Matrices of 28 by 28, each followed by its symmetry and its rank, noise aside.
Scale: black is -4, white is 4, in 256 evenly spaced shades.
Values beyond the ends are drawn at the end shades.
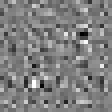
antisymmetric, rank four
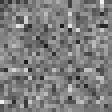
symmetric, rank six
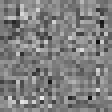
antisymmetric, rank six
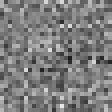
no symmetry, rank six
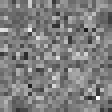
symmetric, rank six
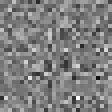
no symmetry, rank five
